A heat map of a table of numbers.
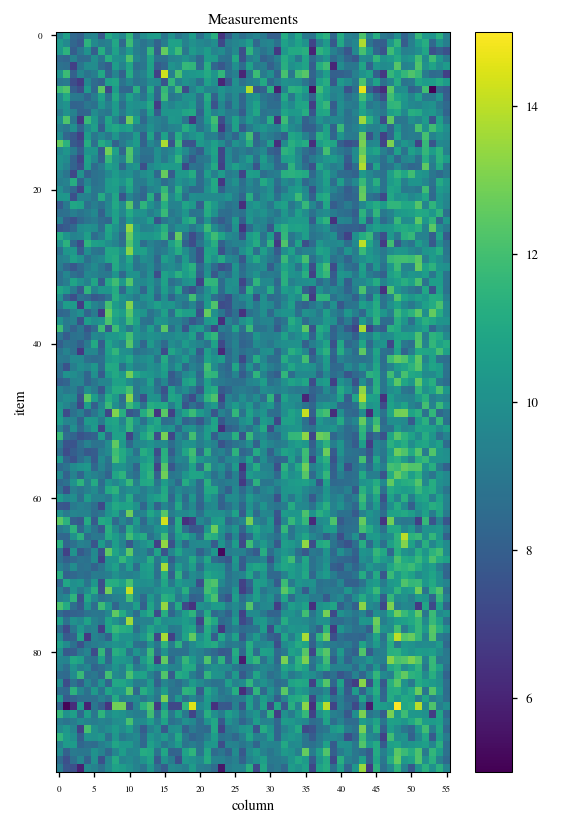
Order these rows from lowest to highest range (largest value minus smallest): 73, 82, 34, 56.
82, 73, 34, 56
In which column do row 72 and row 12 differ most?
10
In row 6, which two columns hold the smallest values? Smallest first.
23, 3
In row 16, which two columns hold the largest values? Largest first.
43, 10
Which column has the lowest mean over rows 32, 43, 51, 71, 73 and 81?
26
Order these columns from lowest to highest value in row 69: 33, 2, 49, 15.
2, 33, 49, 15
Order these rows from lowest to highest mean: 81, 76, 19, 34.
34, 19, 76, 81
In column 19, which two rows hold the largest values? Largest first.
87, 78
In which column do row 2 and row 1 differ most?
15
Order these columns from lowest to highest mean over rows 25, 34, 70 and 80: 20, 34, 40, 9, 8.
40, 20, 9, 34, 8
